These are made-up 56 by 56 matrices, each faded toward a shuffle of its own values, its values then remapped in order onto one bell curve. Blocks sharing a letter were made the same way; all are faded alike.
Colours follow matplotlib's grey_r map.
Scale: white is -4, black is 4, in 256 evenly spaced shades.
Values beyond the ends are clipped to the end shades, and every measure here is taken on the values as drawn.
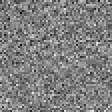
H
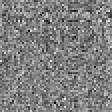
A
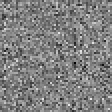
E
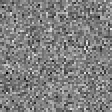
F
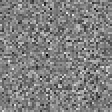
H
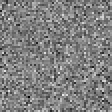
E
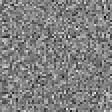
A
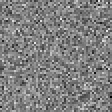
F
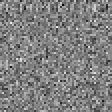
H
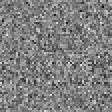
F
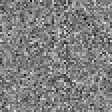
E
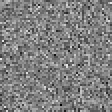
E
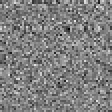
H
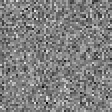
H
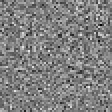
H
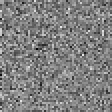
E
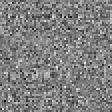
A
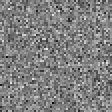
E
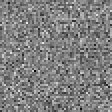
H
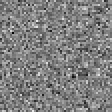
H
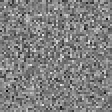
F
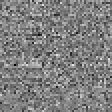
A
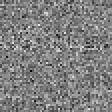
A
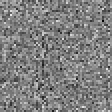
E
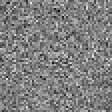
H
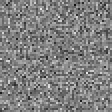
F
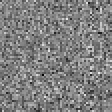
E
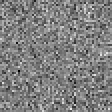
E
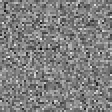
F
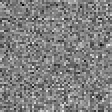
F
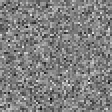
E
